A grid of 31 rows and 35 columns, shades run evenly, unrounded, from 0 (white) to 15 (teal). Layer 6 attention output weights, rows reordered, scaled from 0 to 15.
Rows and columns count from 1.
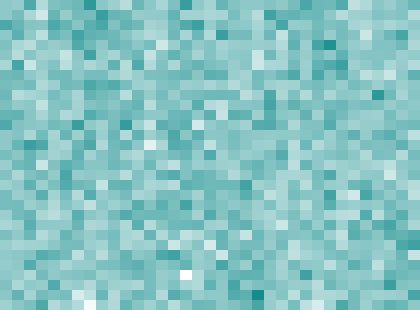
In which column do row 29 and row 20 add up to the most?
28
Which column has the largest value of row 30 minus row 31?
15
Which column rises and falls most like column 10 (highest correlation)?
7
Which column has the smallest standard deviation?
1
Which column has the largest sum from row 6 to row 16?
8
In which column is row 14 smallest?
35
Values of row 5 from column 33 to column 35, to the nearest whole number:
8 9 5
